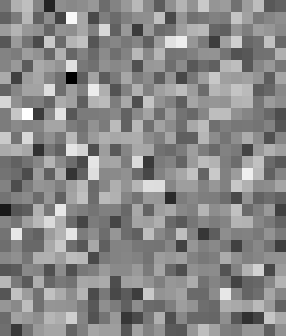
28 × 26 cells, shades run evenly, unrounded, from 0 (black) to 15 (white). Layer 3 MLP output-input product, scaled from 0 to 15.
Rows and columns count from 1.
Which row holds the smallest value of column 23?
27
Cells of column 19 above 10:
7
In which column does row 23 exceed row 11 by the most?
24
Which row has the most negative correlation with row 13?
15
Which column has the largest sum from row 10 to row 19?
13
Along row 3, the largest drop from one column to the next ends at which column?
11
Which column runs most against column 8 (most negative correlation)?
9
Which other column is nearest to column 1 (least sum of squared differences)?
12
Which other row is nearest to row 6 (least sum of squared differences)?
22
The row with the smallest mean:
21
